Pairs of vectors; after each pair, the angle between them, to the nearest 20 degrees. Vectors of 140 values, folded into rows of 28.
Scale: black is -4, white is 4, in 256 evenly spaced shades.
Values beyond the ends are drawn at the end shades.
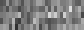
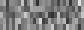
120 degrees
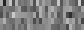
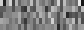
40 degrees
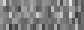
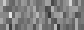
40 degrees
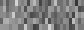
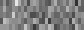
20 degrees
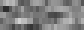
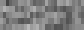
140 degrees
